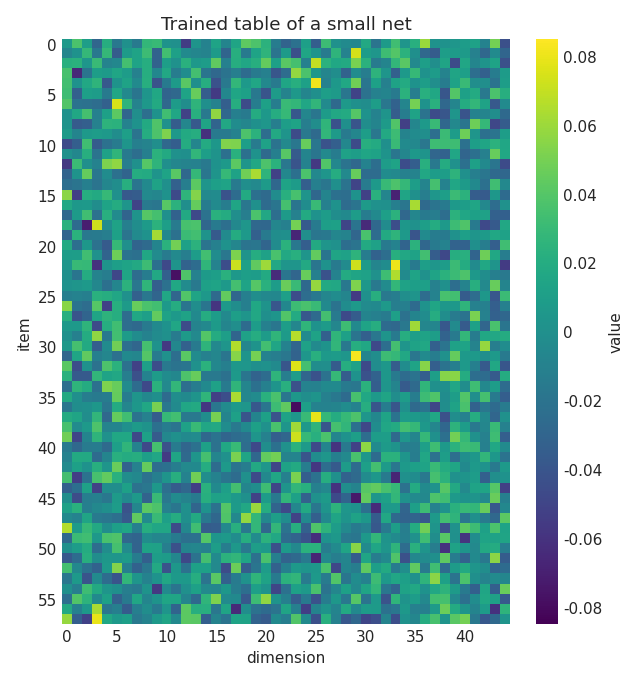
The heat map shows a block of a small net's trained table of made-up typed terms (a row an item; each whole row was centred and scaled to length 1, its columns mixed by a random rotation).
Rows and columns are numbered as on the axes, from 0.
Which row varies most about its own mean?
57
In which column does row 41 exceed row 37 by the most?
21
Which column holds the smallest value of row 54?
9
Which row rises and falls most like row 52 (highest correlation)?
6
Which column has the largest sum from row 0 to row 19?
13
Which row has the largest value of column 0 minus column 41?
15
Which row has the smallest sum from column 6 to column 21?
39
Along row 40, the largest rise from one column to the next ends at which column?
30
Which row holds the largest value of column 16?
10
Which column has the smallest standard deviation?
32
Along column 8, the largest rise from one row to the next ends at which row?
46
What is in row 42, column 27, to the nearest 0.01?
-0.04
